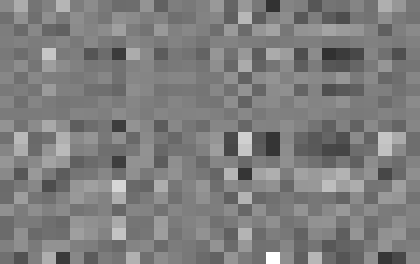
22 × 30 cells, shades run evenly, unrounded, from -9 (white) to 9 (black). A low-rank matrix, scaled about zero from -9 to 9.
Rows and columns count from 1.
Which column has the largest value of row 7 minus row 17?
18
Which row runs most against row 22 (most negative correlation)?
1
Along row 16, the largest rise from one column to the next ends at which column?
10
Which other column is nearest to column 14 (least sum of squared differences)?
8
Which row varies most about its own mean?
22
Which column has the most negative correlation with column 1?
6
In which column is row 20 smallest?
9
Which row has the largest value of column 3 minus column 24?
16
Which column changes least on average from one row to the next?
14
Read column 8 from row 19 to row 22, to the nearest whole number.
-1 0 1 0
